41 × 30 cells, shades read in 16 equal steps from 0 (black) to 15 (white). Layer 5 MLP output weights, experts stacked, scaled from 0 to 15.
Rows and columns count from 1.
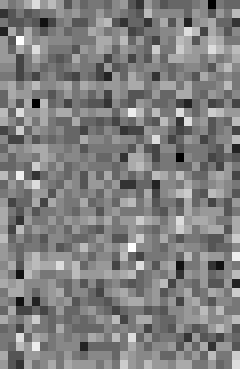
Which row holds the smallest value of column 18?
1
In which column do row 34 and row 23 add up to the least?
3
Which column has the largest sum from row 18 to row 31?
24
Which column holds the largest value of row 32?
21
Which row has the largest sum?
13
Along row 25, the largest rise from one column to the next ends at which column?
4
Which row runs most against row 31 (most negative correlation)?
20
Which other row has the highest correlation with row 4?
11
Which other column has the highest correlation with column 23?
27
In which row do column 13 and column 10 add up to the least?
9
